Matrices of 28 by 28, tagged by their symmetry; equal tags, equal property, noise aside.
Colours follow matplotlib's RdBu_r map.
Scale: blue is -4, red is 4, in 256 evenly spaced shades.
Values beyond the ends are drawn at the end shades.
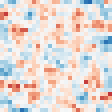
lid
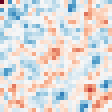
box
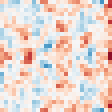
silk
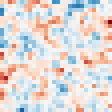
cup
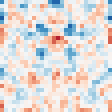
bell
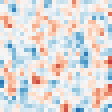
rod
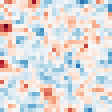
rod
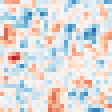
rod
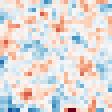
rod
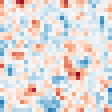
rod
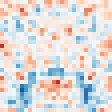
bell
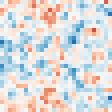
silk
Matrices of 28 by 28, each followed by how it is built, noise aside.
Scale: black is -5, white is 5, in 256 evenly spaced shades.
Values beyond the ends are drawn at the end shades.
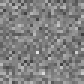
repeating columns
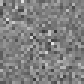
block diagonal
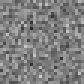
repeating rows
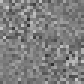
block diagonal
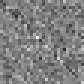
diagonal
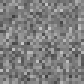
repeating columns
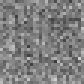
blocks
